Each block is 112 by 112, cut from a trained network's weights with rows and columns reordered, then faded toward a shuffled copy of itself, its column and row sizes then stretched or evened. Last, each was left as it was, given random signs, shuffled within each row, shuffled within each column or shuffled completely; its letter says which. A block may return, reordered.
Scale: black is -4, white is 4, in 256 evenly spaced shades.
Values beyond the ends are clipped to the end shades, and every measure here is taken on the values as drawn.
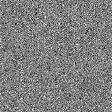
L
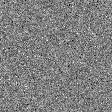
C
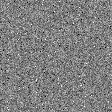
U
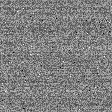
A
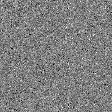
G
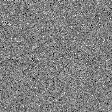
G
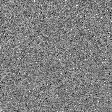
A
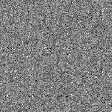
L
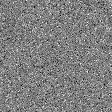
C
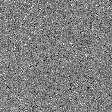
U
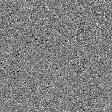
L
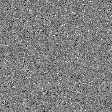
G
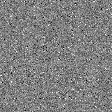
G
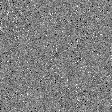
U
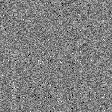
L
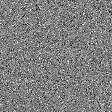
G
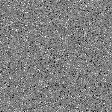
U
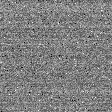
A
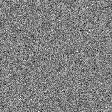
L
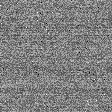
L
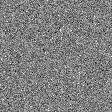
C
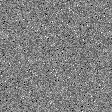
C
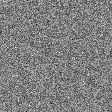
U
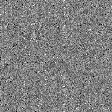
L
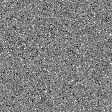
C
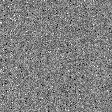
U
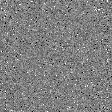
L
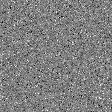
C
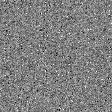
U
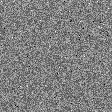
U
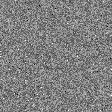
G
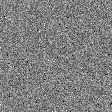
G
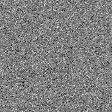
G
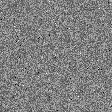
U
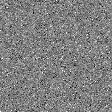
G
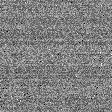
A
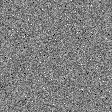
C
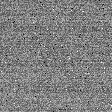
L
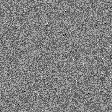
G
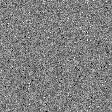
U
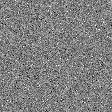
C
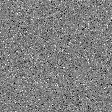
C
